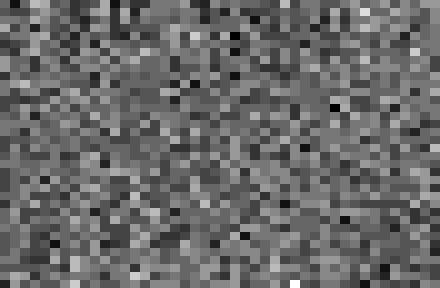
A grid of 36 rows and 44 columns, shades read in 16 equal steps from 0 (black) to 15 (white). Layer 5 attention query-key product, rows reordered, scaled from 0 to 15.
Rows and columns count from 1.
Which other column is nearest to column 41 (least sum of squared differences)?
38
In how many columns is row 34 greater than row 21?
17
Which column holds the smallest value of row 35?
39
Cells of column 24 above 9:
1
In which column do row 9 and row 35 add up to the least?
4
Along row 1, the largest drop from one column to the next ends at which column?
12
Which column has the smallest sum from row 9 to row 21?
13
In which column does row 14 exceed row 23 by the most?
5
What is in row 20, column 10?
10
